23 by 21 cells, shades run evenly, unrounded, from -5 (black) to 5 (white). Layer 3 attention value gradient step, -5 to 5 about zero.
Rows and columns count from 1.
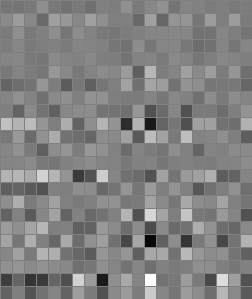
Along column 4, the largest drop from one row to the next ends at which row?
15
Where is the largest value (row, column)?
22, 13
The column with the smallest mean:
21
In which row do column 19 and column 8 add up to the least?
14
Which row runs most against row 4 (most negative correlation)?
6
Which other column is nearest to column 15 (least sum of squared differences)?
20
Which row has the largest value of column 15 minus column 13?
19
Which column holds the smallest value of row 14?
7
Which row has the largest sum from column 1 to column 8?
10
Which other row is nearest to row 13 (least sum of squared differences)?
5
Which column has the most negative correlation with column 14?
8
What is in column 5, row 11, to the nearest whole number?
2
